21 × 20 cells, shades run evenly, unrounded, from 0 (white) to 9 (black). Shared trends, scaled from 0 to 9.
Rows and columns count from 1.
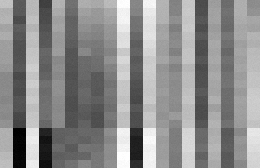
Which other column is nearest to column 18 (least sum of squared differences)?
6
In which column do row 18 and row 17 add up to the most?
2
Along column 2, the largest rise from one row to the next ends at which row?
17
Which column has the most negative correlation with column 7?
20
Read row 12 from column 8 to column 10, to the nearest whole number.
6 5 2
